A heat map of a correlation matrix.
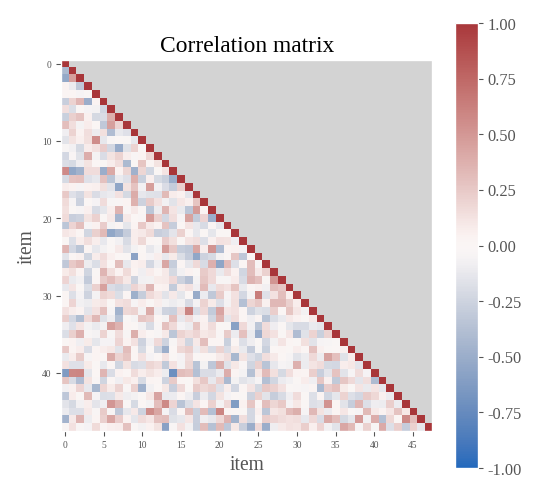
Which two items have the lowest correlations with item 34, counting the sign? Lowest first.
22, 25
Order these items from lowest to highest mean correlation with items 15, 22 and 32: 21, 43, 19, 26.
19, 26, 43, 21
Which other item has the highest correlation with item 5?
29
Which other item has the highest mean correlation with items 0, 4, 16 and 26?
32
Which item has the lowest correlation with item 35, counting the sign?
25
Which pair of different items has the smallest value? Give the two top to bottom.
14, 40
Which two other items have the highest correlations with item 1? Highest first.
40, 2
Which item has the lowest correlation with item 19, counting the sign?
20
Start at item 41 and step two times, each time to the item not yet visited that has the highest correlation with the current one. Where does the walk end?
36
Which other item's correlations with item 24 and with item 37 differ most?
13
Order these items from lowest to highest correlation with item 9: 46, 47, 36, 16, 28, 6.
6, 28, 46, 47, 36, 16
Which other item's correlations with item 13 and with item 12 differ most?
47
